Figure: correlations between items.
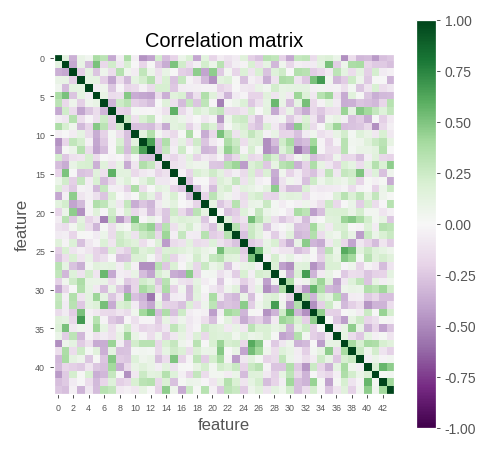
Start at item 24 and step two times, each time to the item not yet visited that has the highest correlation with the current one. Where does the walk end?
28
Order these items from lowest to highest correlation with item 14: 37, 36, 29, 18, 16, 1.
1, 36, 16, 18, 37, 29
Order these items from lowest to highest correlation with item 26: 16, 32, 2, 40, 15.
15, 16, 32, 2, 40
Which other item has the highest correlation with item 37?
25
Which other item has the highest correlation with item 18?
2
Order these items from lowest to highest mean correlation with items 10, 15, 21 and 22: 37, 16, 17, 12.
16, 17, 12, 37
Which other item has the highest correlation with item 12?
11
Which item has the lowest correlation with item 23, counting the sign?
39
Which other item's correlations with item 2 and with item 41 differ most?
32
